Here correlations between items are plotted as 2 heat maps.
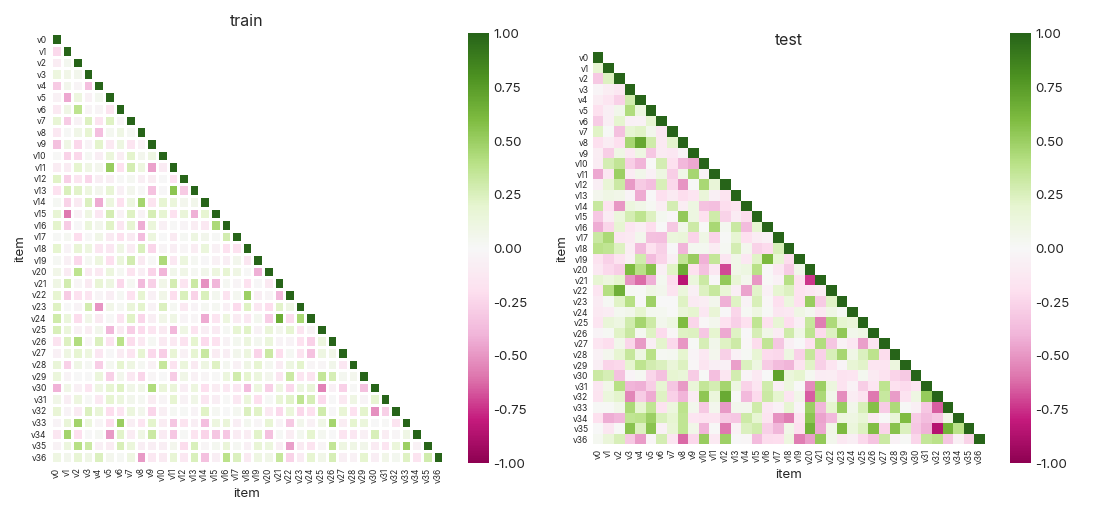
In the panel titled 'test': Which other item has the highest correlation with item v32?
v12
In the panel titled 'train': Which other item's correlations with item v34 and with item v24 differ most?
v21
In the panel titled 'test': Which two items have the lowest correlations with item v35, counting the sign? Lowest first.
v32, v12
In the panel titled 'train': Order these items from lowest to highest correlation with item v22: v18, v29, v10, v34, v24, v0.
v24, v34, v10, v0, v29, v18
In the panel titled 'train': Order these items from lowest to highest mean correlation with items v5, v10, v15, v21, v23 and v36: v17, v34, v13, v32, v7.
v34, v32, v17, v13, v7
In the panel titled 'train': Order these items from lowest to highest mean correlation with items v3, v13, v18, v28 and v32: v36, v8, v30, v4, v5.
v30, v4, v5, v36, v8
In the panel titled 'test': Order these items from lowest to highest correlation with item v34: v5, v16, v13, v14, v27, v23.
v13, v16, v27, v23, v14, v5
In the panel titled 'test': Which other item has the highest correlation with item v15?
v8
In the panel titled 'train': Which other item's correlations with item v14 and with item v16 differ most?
v8
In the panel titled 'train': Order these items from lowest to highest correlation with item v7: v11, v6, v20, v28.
v20, v6, v28, v11
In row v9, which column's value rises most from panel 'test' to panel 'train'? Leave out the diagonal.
v30
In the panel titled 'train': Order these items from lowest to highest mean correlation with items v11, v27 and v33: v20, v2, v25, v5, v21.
v25, v21, v5, v20, v2
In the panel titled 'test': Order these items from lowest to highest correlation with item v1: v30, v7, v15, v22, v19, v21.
v19, v15, v7, v21, v30, v22
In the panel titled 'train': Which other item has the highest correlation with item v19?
v10
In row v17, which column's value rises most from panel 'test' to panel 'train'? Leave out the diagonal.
v29
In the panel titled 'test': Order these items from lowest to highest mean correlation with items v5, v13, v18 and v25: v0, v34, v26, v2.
v34, v0, v2, v26
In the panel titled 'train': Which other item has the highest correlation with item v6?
v33
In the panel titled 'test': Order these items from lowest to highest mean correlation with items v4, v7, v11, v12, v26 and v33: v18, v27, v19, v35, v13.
v27, v13, v18, v19, v35
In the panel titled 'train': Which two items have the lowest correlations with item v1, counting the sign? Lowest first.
v15, v5
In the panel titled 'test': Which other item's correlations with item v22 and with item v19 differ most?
v2
